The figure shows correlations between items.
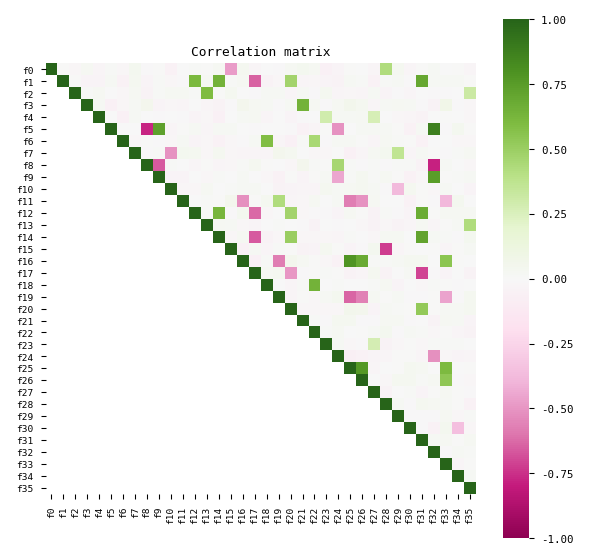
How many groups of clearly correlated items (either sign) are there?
10
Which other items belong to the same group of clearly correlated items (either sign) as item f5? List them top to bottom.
f8, f9, f24, f32
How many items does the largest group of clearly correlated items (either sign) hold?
6
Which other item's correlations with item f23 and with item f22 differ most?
f18
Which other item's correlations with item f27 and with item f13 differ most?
f2
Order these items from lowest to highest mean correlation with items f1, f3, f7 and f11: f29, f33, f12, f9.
f33, f9, f29, f12
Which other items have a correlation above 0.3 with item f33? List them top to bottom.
f16, f25, f26
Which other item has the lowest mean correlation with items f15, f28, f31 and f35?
f17
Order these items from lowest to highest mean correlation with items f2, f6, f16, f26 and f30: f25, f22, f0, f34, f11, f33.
f11, f34, f0, f22, f33, f25
